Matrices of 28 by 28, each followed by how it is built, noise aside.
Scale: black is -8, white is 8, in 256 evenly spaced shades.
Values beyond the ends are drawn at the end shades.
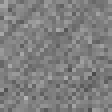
Hankel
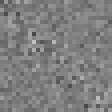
block diagonal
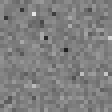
sparse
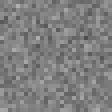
noise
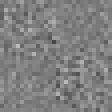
block diagonal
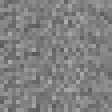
repeating rows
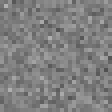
noise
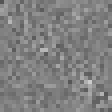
banded
